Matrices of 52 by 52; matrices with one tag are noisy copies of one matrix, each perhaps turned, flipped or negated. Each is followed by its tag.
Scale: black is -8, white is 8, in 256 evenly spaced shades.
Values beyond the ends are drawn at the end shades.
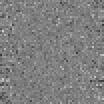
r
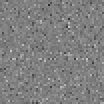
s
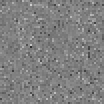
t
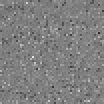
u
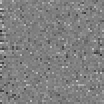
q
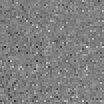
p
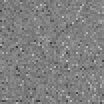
p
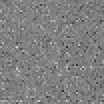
p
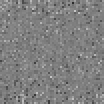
r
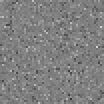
u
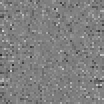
r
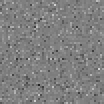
s
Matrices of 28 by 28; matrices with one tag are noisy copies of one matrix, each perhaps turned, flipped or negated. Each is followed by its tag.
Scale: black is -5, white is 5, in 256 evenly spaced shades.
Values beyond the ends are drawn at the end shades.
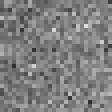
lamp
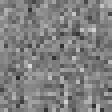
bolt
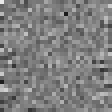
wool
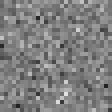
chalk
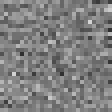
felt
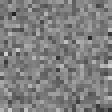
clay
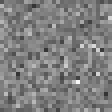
chalk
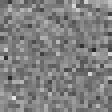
clay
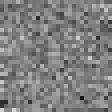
felt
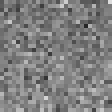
lamp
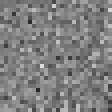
clay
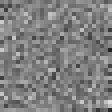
felt
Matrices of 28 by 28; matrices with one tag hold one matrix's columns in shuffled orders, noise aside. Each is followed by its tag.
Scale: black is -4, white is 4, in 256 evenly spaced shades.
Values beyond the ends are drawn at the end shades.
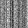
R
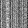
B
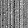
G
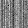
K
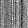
K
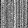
K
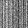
G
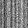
B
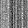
B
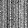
B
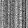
B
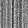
B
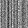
G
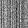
R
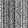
R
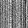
K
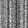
R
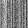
K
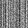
R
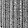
G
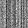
R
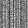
B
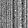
B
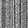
G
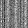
R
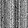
G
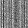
B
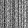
R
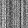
B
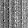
R
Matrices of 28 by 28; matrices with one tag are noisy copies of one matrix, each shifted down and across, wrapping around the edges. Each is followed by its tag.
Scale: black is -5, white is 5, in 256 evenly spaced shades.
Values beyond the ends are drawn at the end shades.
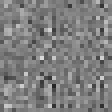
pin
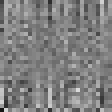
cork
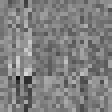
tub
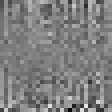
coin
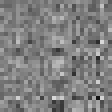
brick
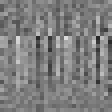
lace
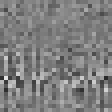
coin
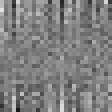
cork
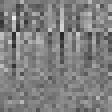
cork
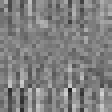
lace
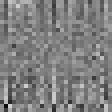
cork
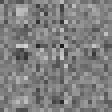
brick
